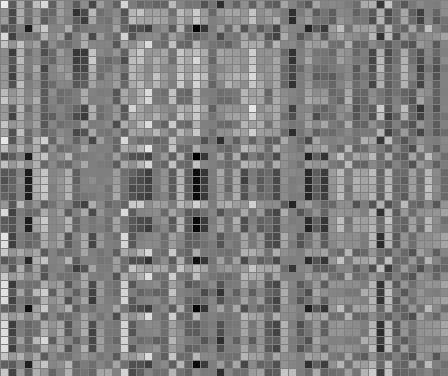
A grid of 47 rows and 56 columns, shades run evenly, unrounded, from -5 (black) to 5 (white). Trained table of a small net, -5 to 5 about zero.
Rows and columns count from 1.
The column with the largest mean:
1
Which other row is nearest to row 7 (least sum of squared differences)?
2
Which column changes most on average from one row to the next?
25
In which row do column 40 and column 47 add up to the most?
47
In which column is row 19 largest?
19
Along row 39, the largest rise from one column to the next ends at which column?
5
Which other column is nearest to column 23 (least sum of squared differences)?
30
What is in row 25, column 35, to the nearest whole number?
-2
